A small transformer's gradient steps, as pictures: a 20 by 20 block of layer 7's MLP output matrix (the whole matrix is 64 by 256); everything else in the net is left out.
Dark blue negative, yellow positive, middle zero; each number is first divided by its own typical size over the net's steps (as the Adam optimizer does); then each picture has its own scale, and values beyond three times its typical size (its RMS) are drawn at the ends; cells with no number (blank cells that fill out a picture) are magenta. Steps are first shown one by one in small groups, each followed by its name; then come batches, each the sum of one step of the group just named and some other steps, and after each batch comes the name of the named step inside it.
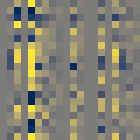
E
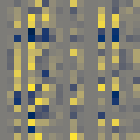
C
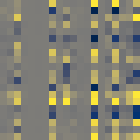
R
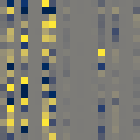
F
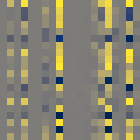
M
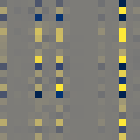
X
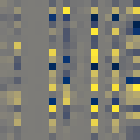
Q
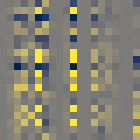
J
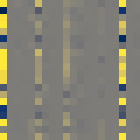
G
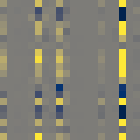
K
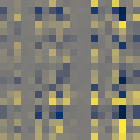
R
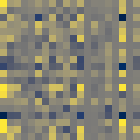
X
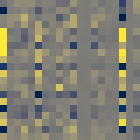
X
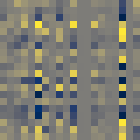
X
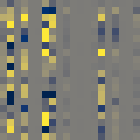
F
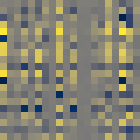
X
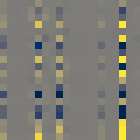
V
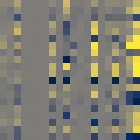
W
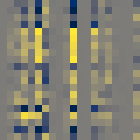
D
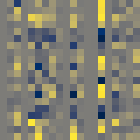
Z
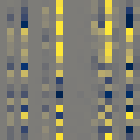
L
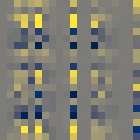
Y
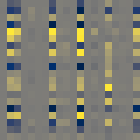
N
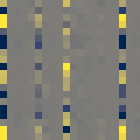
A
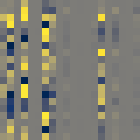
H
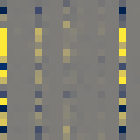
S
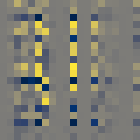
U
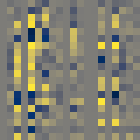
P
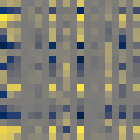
A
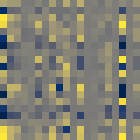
A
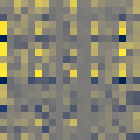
W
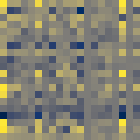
Y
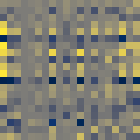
W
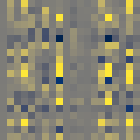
P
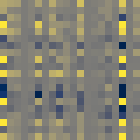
V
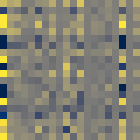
A
